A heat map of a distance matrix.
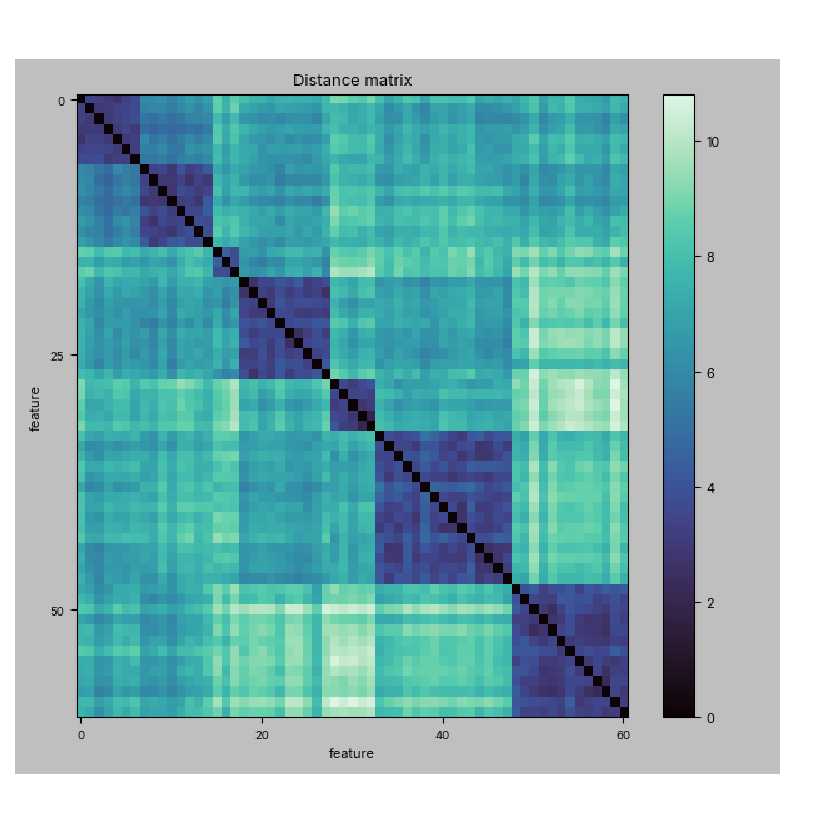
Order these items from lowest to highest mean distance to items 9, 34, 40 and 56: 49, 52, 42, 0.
42, 49, 52, 0
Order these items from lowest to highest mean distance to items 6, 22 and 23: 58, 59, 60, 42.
42, 58, 60, 59
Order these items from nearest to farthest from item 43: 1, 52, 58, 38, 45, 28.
45, 38, 28, 1, 58, 52
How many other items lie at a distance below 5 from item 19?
9
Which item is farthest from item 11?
28
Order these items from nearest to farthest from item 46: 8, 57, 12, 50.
8, 12, 57, 50
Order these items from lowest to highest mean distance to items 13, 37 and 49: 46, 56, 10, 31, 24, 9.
10, 9, 46, 56, 24, 31
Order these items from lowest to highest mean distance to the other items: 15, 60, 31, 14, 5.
5, 14, 60, 31, 15
